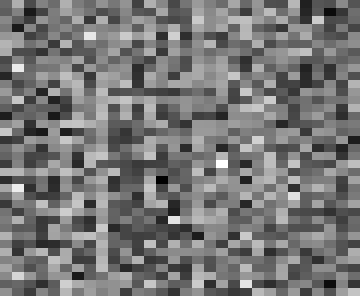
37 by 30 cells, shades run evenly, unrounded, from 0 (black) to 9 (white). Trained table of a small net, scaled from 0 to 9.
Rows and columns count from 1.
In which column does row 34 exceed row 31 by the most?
5
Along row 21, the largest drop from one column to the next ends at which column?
20
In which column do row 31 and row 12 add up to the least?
4
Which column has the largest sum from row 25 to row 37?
9
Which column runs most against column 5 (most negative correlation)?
13
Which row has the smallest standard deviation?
8
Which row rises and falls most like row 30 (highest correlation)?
12
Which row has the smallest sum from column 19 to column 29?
19
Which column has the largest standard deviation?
21
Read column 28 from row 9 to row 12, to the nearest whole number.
2 2 5 5
